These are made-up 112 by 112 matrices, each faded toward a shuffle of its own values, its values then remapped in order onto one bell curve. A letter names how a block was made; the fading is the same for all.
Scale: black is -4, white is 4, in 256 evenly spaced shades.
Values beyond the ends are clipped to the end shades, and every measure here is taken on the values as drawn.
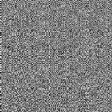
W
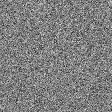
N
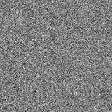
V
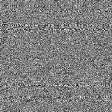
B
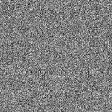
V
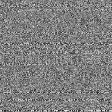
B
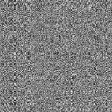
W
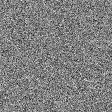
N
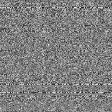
B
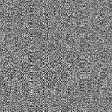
W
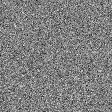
N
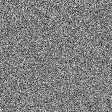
N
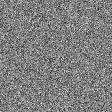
N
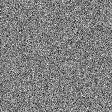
N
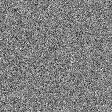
N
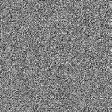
V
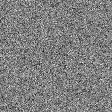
N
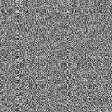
W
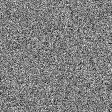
N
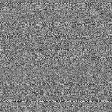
B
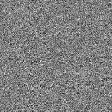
V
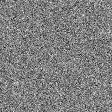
N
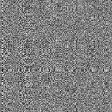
W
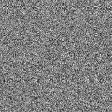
V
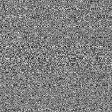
B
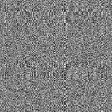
W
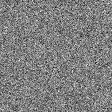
N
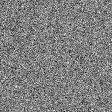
N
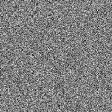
V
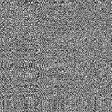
W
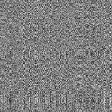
W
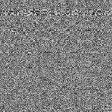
B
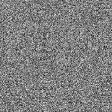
V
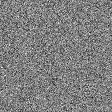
N
